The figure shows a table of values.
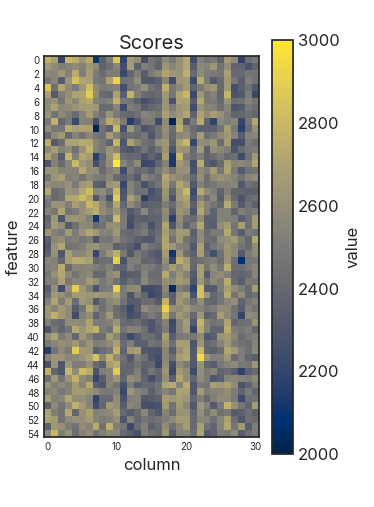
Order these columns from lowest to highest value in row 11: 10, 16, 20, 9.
16, 10, 20, 9
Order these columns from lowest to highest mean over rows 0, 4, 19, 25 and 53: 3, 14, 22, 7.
14, 7, 22, 3
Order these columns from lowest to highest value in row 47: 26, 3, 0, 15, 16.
15, 16, 3, 0, 26
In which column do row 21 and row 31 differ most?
7
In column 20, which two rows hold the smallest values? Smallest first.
9, 24
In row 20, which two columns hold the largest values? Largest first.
10, 5
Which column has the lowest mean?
21
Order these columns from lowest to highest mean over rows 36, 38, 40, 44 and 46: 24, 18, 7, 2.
18, 24, 7, 2
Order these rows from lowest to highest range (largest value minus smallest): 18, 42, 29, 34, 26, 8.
8, 26, 18, 34, 42, 29
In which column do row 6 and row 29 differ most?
28
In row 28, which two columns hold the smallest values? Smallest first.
18, 7
